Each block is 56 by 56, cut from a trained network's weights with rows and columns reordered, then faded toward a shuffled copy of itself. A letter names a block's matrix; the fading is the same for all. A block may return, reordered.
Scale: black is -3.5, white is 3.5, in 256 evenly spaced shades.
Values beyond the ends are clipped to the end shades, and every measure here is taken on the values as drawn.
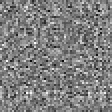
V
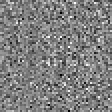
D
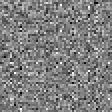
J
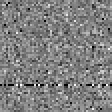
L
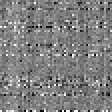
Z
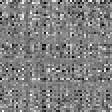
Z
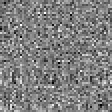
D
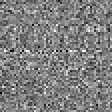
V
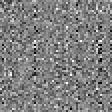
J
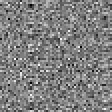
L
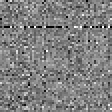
L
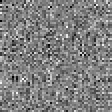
D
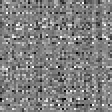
Z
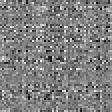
Z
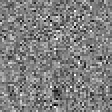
D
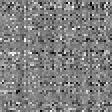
Z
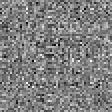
V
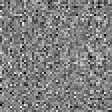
D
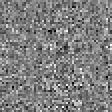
D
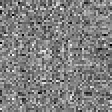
V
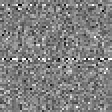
L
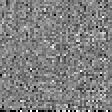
L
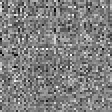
D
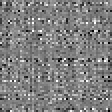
Z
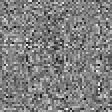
D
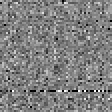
L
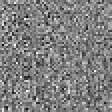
D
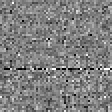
L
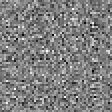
D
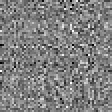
D
